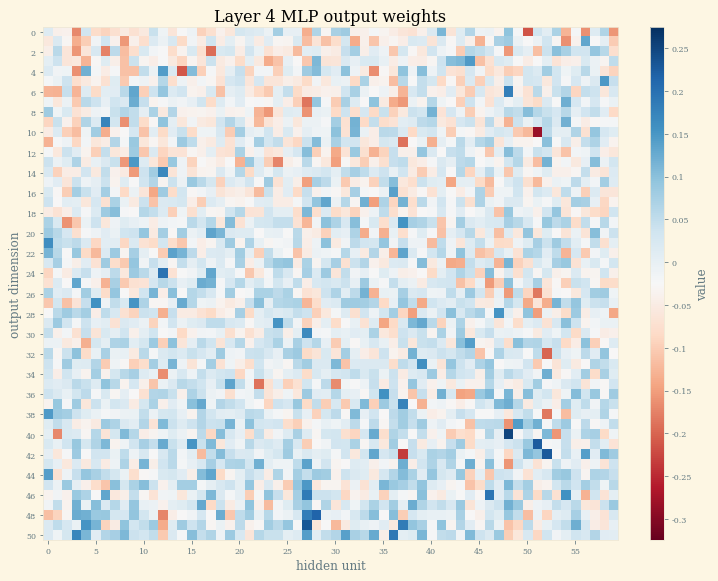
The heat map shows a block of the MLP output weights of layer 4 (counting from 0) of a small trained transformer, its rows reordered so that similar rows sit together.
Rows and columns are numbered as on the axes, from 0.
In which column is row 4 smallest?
14
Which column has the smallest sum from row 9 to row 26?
8
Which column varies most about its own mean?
27
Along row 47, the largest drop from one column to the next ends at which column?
17
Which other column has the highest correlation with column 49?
21
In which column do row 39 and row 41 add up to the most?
51
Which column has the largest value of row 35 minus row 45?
6
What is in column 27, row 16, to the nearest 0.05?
0.05
